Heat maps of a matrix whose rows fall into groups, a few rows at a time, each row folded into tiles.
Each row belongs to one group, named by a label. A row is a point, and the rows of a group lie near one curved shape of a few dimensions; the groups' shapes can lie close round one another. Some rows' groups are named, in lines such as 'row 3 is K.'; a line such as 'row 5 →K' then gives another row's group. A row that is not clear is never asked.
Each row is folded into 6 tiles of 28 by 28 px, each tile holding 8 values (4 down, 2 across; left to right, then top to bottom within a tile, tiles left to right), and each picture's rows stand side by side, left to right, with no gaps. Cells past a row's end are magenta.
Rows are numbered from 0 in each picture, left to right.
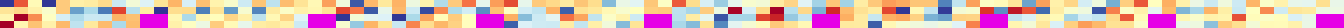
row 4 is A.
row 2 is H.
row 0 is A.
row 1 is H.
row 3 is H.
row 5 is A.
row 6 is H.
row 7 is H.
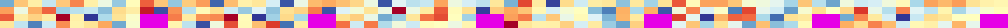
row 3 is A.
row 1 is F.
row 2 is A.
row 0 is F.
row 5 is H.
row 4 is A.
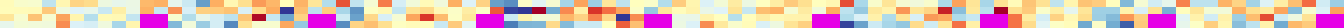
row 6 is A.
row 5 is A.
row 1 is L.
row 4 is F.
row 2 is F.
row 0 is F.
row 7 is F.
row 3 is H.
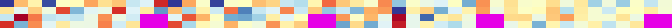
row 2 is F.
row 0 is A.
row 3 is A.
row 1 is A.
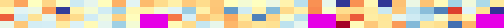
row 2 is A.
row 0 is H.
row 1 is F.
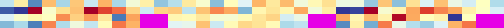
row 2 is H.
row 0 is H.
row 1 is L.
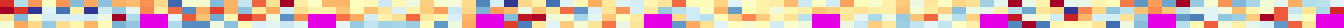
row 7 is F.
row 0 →H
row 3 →A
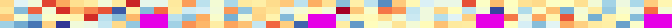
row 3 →F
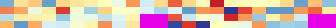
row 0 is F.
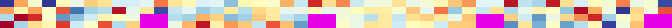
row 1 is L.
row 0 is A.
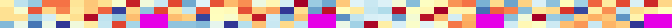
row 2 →F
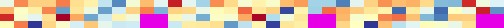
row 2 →A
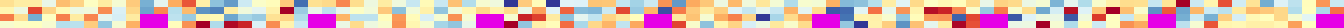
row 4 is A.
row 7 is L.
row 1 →L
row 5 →H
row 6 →F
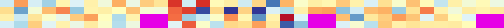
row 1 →H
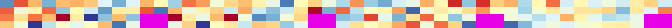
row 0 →F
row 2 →L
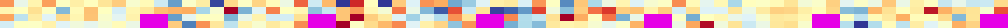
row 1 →F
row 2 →A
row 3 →H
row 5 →H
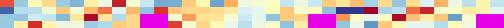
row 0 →F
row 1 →A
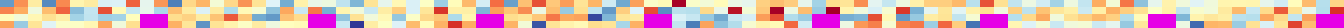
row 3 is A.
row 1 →A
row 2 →H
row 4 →A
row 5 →L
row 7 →H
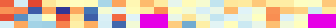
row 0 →H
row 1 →A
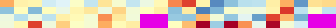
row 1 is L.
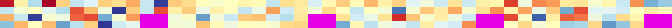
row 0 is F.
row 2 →H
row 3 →A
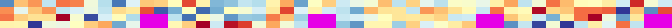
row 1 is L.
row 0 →F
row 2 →H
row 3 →L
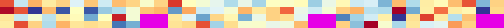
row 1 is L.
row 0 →H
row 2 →F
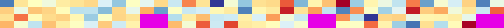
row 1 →L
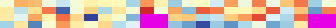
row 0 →F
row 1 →L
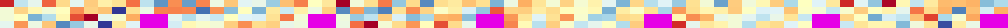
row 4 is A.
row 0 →F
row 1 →H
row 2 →L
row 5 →F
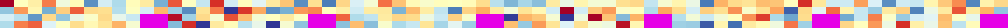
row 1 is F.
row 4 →L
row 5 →L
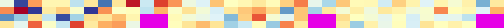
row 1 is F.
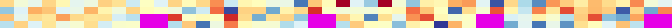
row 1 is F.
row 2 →F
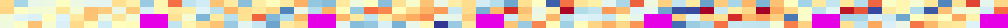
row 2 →L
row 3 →F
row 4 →H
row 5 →H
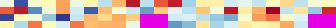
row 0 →H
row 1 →A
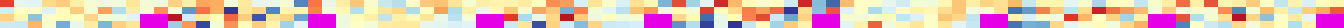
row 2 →L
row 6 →H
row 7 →H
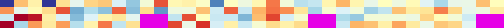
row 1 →A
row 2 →L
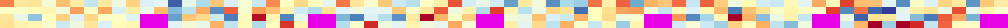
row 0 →A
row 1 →H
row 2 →F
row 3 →L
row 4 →H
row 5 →L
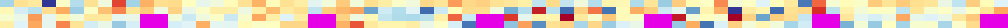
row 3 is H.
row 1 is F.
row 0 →L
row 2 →H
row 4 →F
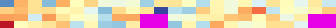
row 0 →A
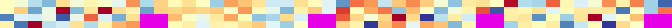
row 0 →F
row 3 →F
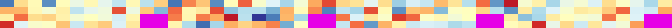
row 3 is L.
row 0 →A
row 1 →F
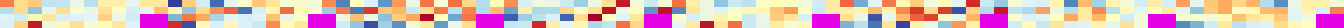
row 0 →L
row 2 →L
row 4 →L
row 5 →L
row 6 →H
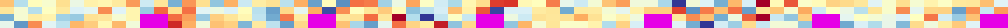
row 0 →H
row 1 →A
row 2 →F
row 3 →F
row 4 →L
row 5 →L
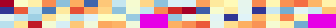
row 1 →H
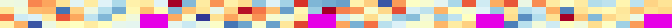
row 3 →H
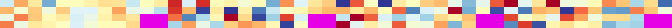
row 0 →A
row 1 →H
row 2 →A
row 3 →F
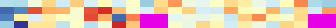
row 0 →H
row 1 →F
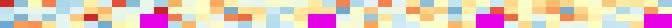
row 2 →L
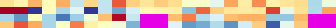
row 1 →L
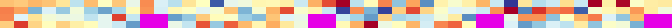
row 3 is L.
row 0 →H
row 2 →L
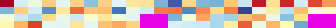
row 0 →L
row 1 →L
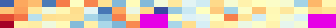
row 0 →A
